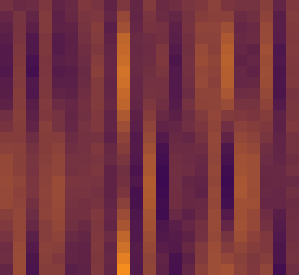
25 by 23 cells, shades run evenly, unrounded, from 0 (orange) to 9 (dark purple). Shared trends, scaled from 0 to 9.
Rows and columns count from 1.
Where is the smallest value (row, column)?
25, 10
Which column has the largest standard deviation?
18
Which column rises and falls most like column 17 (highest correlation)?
2
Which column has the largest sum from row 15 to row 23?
13
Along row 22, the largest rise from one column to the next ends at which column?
11
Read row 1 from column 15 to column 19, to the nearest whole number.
6 6 5 6 6
